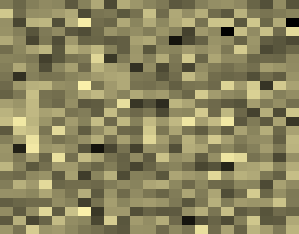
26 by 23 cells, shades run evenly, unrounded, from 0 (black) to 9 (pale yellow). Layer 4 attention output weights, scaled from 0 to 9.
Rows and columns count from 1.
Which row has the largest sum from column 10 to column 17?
14
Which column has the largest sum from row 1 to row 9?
8
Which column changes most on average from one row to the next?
18
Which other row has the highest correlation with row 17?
26
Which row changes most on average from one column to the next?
3
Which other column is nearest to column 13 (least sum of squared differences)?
11
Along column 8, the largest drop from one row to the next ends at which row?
17
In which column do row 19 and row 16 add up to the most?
23
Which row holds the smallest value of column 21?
10
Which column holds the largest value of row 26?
16
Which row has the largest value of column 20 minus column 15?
25
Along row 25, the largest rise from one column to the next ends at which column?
9
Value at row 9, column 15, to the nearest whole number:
7
